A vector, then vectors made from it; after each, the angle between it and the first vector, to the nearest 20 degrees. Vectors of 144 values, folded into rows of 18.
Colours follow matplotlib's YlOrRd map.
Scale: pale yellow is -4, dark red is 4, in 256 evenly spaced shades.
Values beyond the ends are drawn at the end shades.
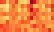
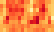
120 degrees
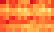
60 degrees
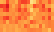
160 degrees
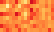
40 degrees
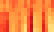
80 degrees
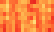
40 degrees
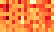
140 degrees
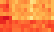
120 degrees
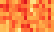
140 degrees
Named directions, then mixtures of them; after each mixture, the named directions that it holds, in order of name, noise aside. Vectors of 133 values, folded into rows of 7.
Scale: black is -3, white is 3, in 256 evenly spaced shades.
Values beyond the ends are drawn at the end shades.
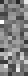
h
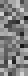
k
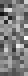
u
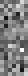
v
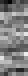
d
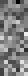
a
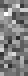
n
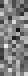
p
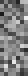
h, k.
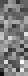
a.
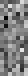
v.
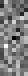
p.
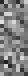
h, k, n.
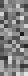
k, p, v.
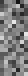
a, n, p.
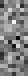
n, p, u.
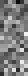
a.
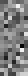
a, k, v.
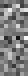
n, u.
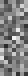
p.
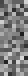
h, k, p.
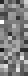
h.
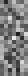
a, p.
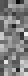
a.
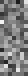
h.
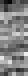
d.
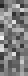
a, n.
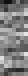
d.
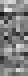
d, u.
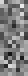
h, n, p.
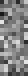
h, u.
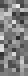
a, n.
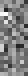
n, u.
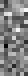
n, p, v.
